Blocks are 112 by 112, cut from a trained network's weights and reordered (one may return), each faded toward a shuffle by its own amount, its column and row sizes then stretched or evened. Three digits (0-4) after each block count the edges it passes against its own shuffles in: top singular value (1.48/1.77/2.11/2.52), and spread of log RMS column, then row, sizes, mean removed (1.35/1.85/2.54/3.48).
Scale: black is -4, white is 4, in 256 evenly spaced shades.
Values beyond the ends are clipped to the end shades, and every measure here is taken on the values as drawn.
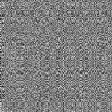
4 3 2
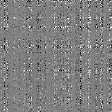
2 4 3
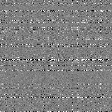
2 2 4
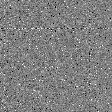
1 1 0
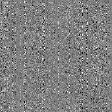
1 4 2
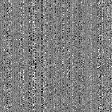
3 4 1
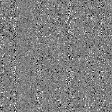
0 3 1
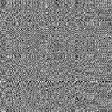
4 2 2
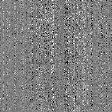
1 4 2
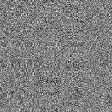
3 2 1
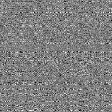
3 1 4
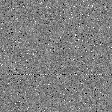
1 1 0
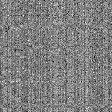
3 0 1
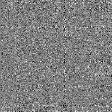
1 3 3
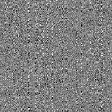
2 3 0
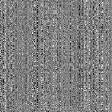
3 4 0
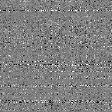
0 3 4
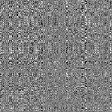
4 4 3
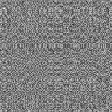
4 0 2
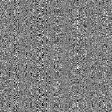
3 4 0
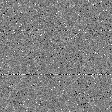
2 0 1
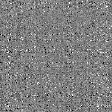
0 2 3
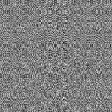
4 3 0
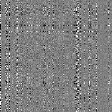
3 4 2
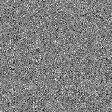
2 1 0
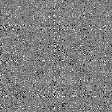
1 3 2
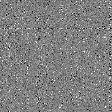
1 2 0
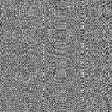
4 3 0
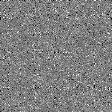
0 2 2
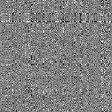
4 3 1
